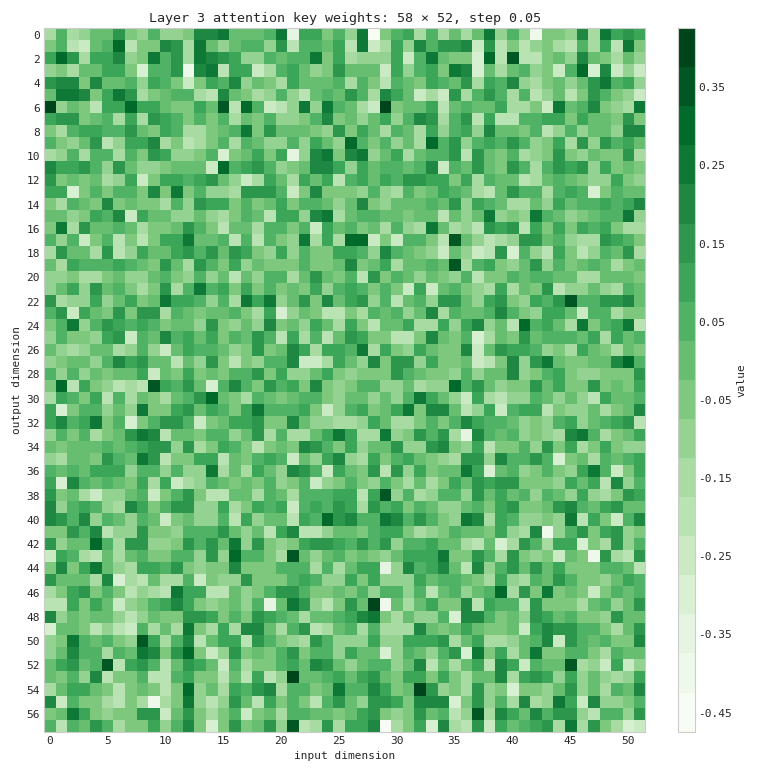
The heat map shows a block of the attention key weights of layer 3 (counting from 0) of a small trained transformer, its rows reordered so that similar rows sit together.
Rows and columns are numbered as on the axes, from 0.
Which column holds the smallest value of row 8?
43
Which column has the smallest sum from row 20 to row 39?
38
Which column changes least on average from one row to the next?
12
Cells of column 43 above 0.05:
12
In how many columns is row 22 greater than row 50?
27
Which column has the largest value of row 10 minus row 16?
23
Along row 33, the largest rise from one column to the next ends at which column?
37
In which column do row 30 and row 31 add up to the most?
14
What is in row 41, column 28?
0.05
